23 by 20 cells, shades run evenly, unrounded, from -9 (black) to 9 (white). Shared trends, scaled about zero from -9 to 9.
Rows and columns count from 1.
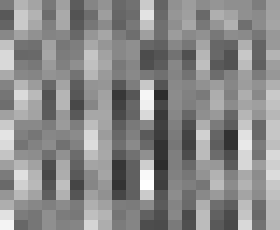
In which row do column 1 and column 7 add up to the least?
2
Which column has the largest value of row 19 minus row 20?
11
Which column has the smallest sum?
12
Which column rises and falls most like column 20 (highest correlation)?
18
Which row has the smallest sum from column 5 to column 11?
3
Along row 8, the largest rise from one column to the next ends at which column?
7
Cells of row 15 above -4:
17
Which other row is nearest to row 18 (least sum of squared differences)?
10
